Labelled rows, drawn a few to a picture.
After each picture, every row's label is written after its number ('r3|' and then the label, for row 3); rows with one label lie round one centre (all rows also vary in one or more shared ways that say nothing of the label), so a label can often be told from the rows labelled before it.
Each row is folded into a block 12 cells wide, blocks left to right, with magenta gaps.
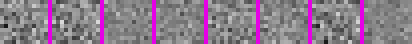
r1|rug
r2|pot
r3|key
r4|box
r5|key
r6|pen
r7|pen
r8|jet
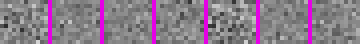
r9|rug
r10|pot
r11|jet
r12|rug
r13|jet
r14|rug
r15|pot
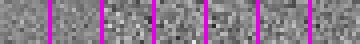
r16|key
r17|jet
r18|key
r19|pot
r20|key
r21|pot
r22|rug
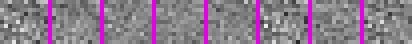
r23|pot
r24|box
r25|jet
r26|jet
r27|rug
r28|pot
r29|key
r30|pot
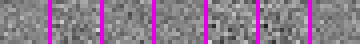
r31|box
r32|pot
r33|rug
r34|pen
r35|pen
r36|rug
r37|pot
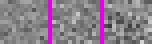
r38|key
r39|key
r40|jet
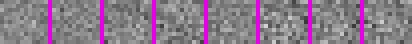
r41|pen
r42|jet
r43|box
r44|pen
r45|pot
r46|key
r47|key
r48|pot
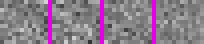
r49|box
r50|rug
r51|pen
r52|pot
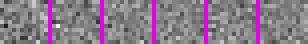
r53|pot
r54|jet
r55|rug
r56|rug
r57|pen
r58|pot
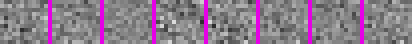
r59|rug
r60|pot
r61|pen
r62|pot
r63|rug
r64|box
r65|box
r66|key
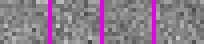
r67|box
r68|jet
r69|jet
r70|rug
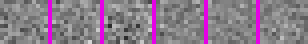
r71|pen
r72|pot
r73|jet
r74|jet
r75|key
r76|pen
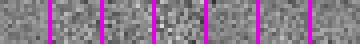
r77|pot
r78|rug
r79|pot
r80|pen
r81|pot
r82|pen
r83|box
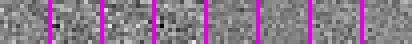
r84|key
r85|pen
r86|pot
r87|rug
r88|key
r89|jet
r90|key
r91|box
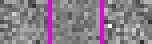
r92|pen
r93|rug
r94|jet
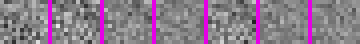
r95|pot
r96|pen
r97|box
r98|key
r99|rug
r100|key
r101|box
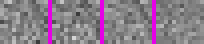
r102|rug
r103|rug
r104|rug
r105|pot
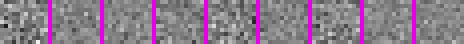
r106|key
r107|rug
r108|pot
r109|box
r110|key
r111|pen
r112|pen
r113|jet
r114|pot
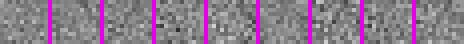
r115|key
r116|pen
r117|jet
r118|rug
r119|key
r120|box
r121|jet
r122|box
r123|jet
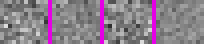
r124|pot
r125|rug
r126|pen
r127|jet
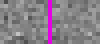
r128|pen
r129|jet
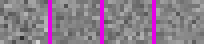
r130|jet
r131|rug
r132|jet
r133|jet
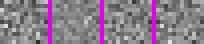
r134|jet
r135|key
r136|rug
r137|jet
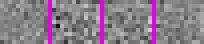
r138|rug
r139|rug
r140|pen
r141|pot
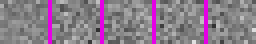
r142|rug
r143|rug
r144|jet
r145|pen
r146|box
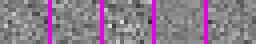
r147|key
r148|rug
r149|pot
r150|pot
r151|jet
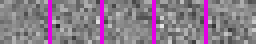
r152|rug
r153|box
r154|pen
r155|pot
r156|pen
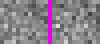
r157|key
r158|pen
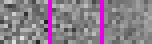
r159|rug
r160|rug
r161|pot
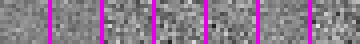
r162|box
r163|rug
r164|jet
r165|pen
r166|box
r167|key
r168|pen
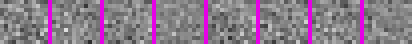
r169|pen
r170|pen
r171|pot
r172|key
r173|jet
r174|pen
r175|pen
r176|pen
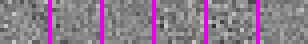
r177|pen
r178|rug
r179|key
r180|box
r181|key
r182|pen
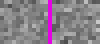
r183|box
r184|pen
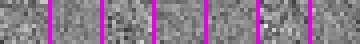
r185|box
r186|box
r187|jet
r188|pen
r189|box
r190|jet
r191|key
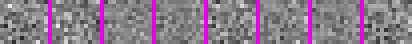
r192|jet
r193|key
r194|jet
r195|box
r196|key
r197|jet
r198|pen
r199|jet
